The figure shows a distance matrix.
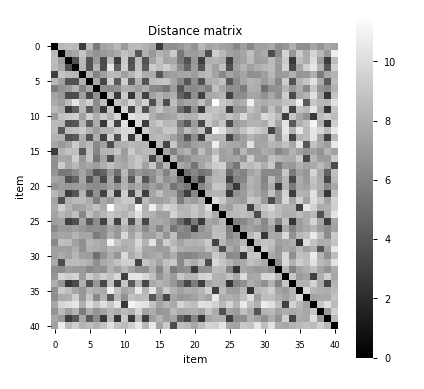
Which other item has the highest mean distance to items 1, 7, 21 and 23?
37
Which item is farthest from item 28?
8
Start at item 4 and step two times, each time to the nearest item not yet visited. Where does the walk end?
15
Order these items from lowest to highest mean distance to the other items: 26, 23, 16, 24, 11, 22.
26, 11, 16, 22, 24, 23
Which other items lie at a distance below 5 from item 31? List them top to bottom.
1, 12, 22
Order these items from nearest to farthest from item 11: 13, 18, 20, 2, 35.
13, 2, 18, 20, 35
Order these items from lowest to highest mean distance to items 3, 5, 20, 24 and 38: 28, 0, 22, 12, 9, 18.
9, 18, 0, 28, 22, 12
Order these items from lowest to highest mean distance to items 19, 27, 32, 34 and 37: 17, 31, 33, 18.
18, 17, 33, 31
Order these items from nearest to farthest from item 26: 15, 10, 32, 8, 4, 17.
32, 17, 15, 4, 8, 10
